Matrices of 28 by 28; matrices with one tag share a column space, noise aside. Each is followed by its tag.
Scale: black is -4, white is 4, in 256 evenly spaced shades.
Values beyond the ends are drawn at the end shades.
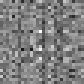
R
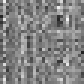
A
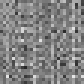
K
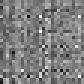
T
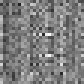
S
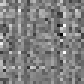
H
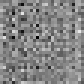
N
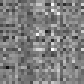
N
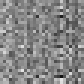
T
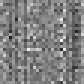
N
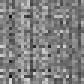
T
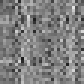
A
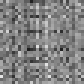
R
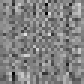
S
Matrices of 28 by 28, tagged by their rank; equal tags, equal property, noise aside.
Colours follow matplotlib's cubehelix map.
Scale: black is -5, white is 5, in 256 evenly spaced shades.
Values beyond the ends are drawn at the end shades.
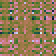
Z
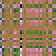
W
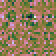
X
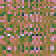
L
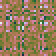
L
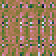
Z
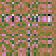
Z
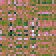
L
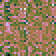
X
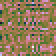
X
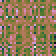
L
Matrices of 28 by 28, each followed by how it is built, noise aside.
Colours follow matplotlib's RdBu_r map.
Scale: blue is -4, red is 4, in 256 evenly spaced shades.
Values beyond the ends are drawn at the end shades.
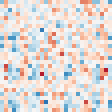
blocks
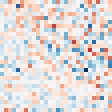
upper triangular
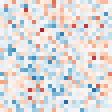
Toeplitz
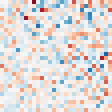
upper triangular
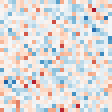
Toeplitz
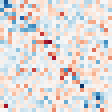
banded
